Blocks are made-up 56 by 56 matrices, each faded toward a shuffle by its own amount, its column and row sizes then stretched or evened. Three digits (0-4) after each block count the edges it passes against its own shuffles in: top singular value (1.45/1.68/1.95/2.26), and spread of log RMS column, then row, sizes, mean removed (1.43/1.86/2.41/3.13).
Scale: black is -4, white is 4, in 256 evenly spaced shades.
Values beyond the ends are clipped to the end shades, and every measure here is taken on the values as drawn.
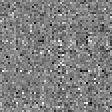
2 1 1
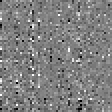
2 3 1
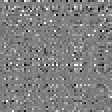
3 1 4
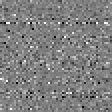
3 0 3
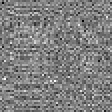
4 0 0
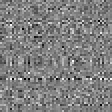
4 1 3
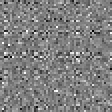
4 1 2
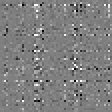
4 3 3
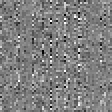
2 4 0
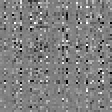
2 4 3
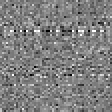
4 0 3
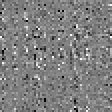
0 3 2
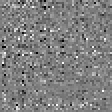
0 2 3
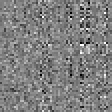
3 3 1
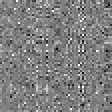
4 2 0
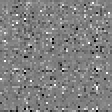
2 1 1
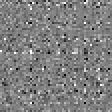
3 2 3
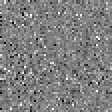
1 1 1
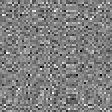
4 0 2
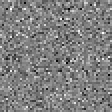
2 0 1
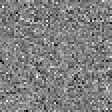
2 0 1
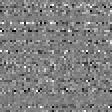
1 1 4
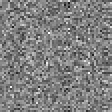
3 1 0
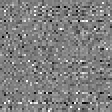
4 0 2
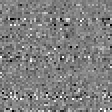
1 0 3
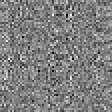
3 2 1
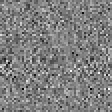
3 0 1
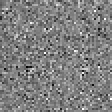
1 1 1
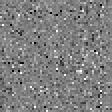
0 1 1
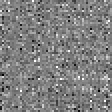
1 3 1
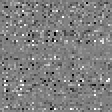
1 1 3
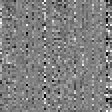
3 4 0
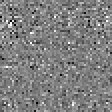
2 1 2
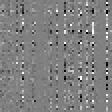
3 4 2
